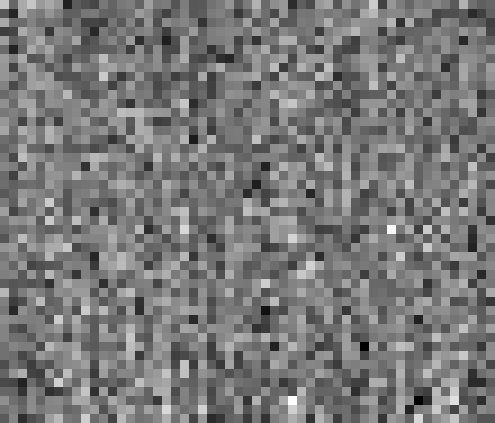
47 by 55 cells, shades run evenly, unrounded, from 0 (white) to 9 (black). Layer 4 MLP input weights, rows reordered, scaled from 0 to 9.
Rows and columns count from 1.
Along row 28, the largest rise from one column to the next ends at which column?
9
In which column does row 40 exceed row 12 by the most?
21
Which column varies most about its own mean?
33
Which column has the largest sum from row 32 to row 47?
24
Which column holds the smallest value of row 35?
10
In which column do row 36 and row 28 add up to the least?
7
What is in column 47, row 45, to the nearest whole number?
9
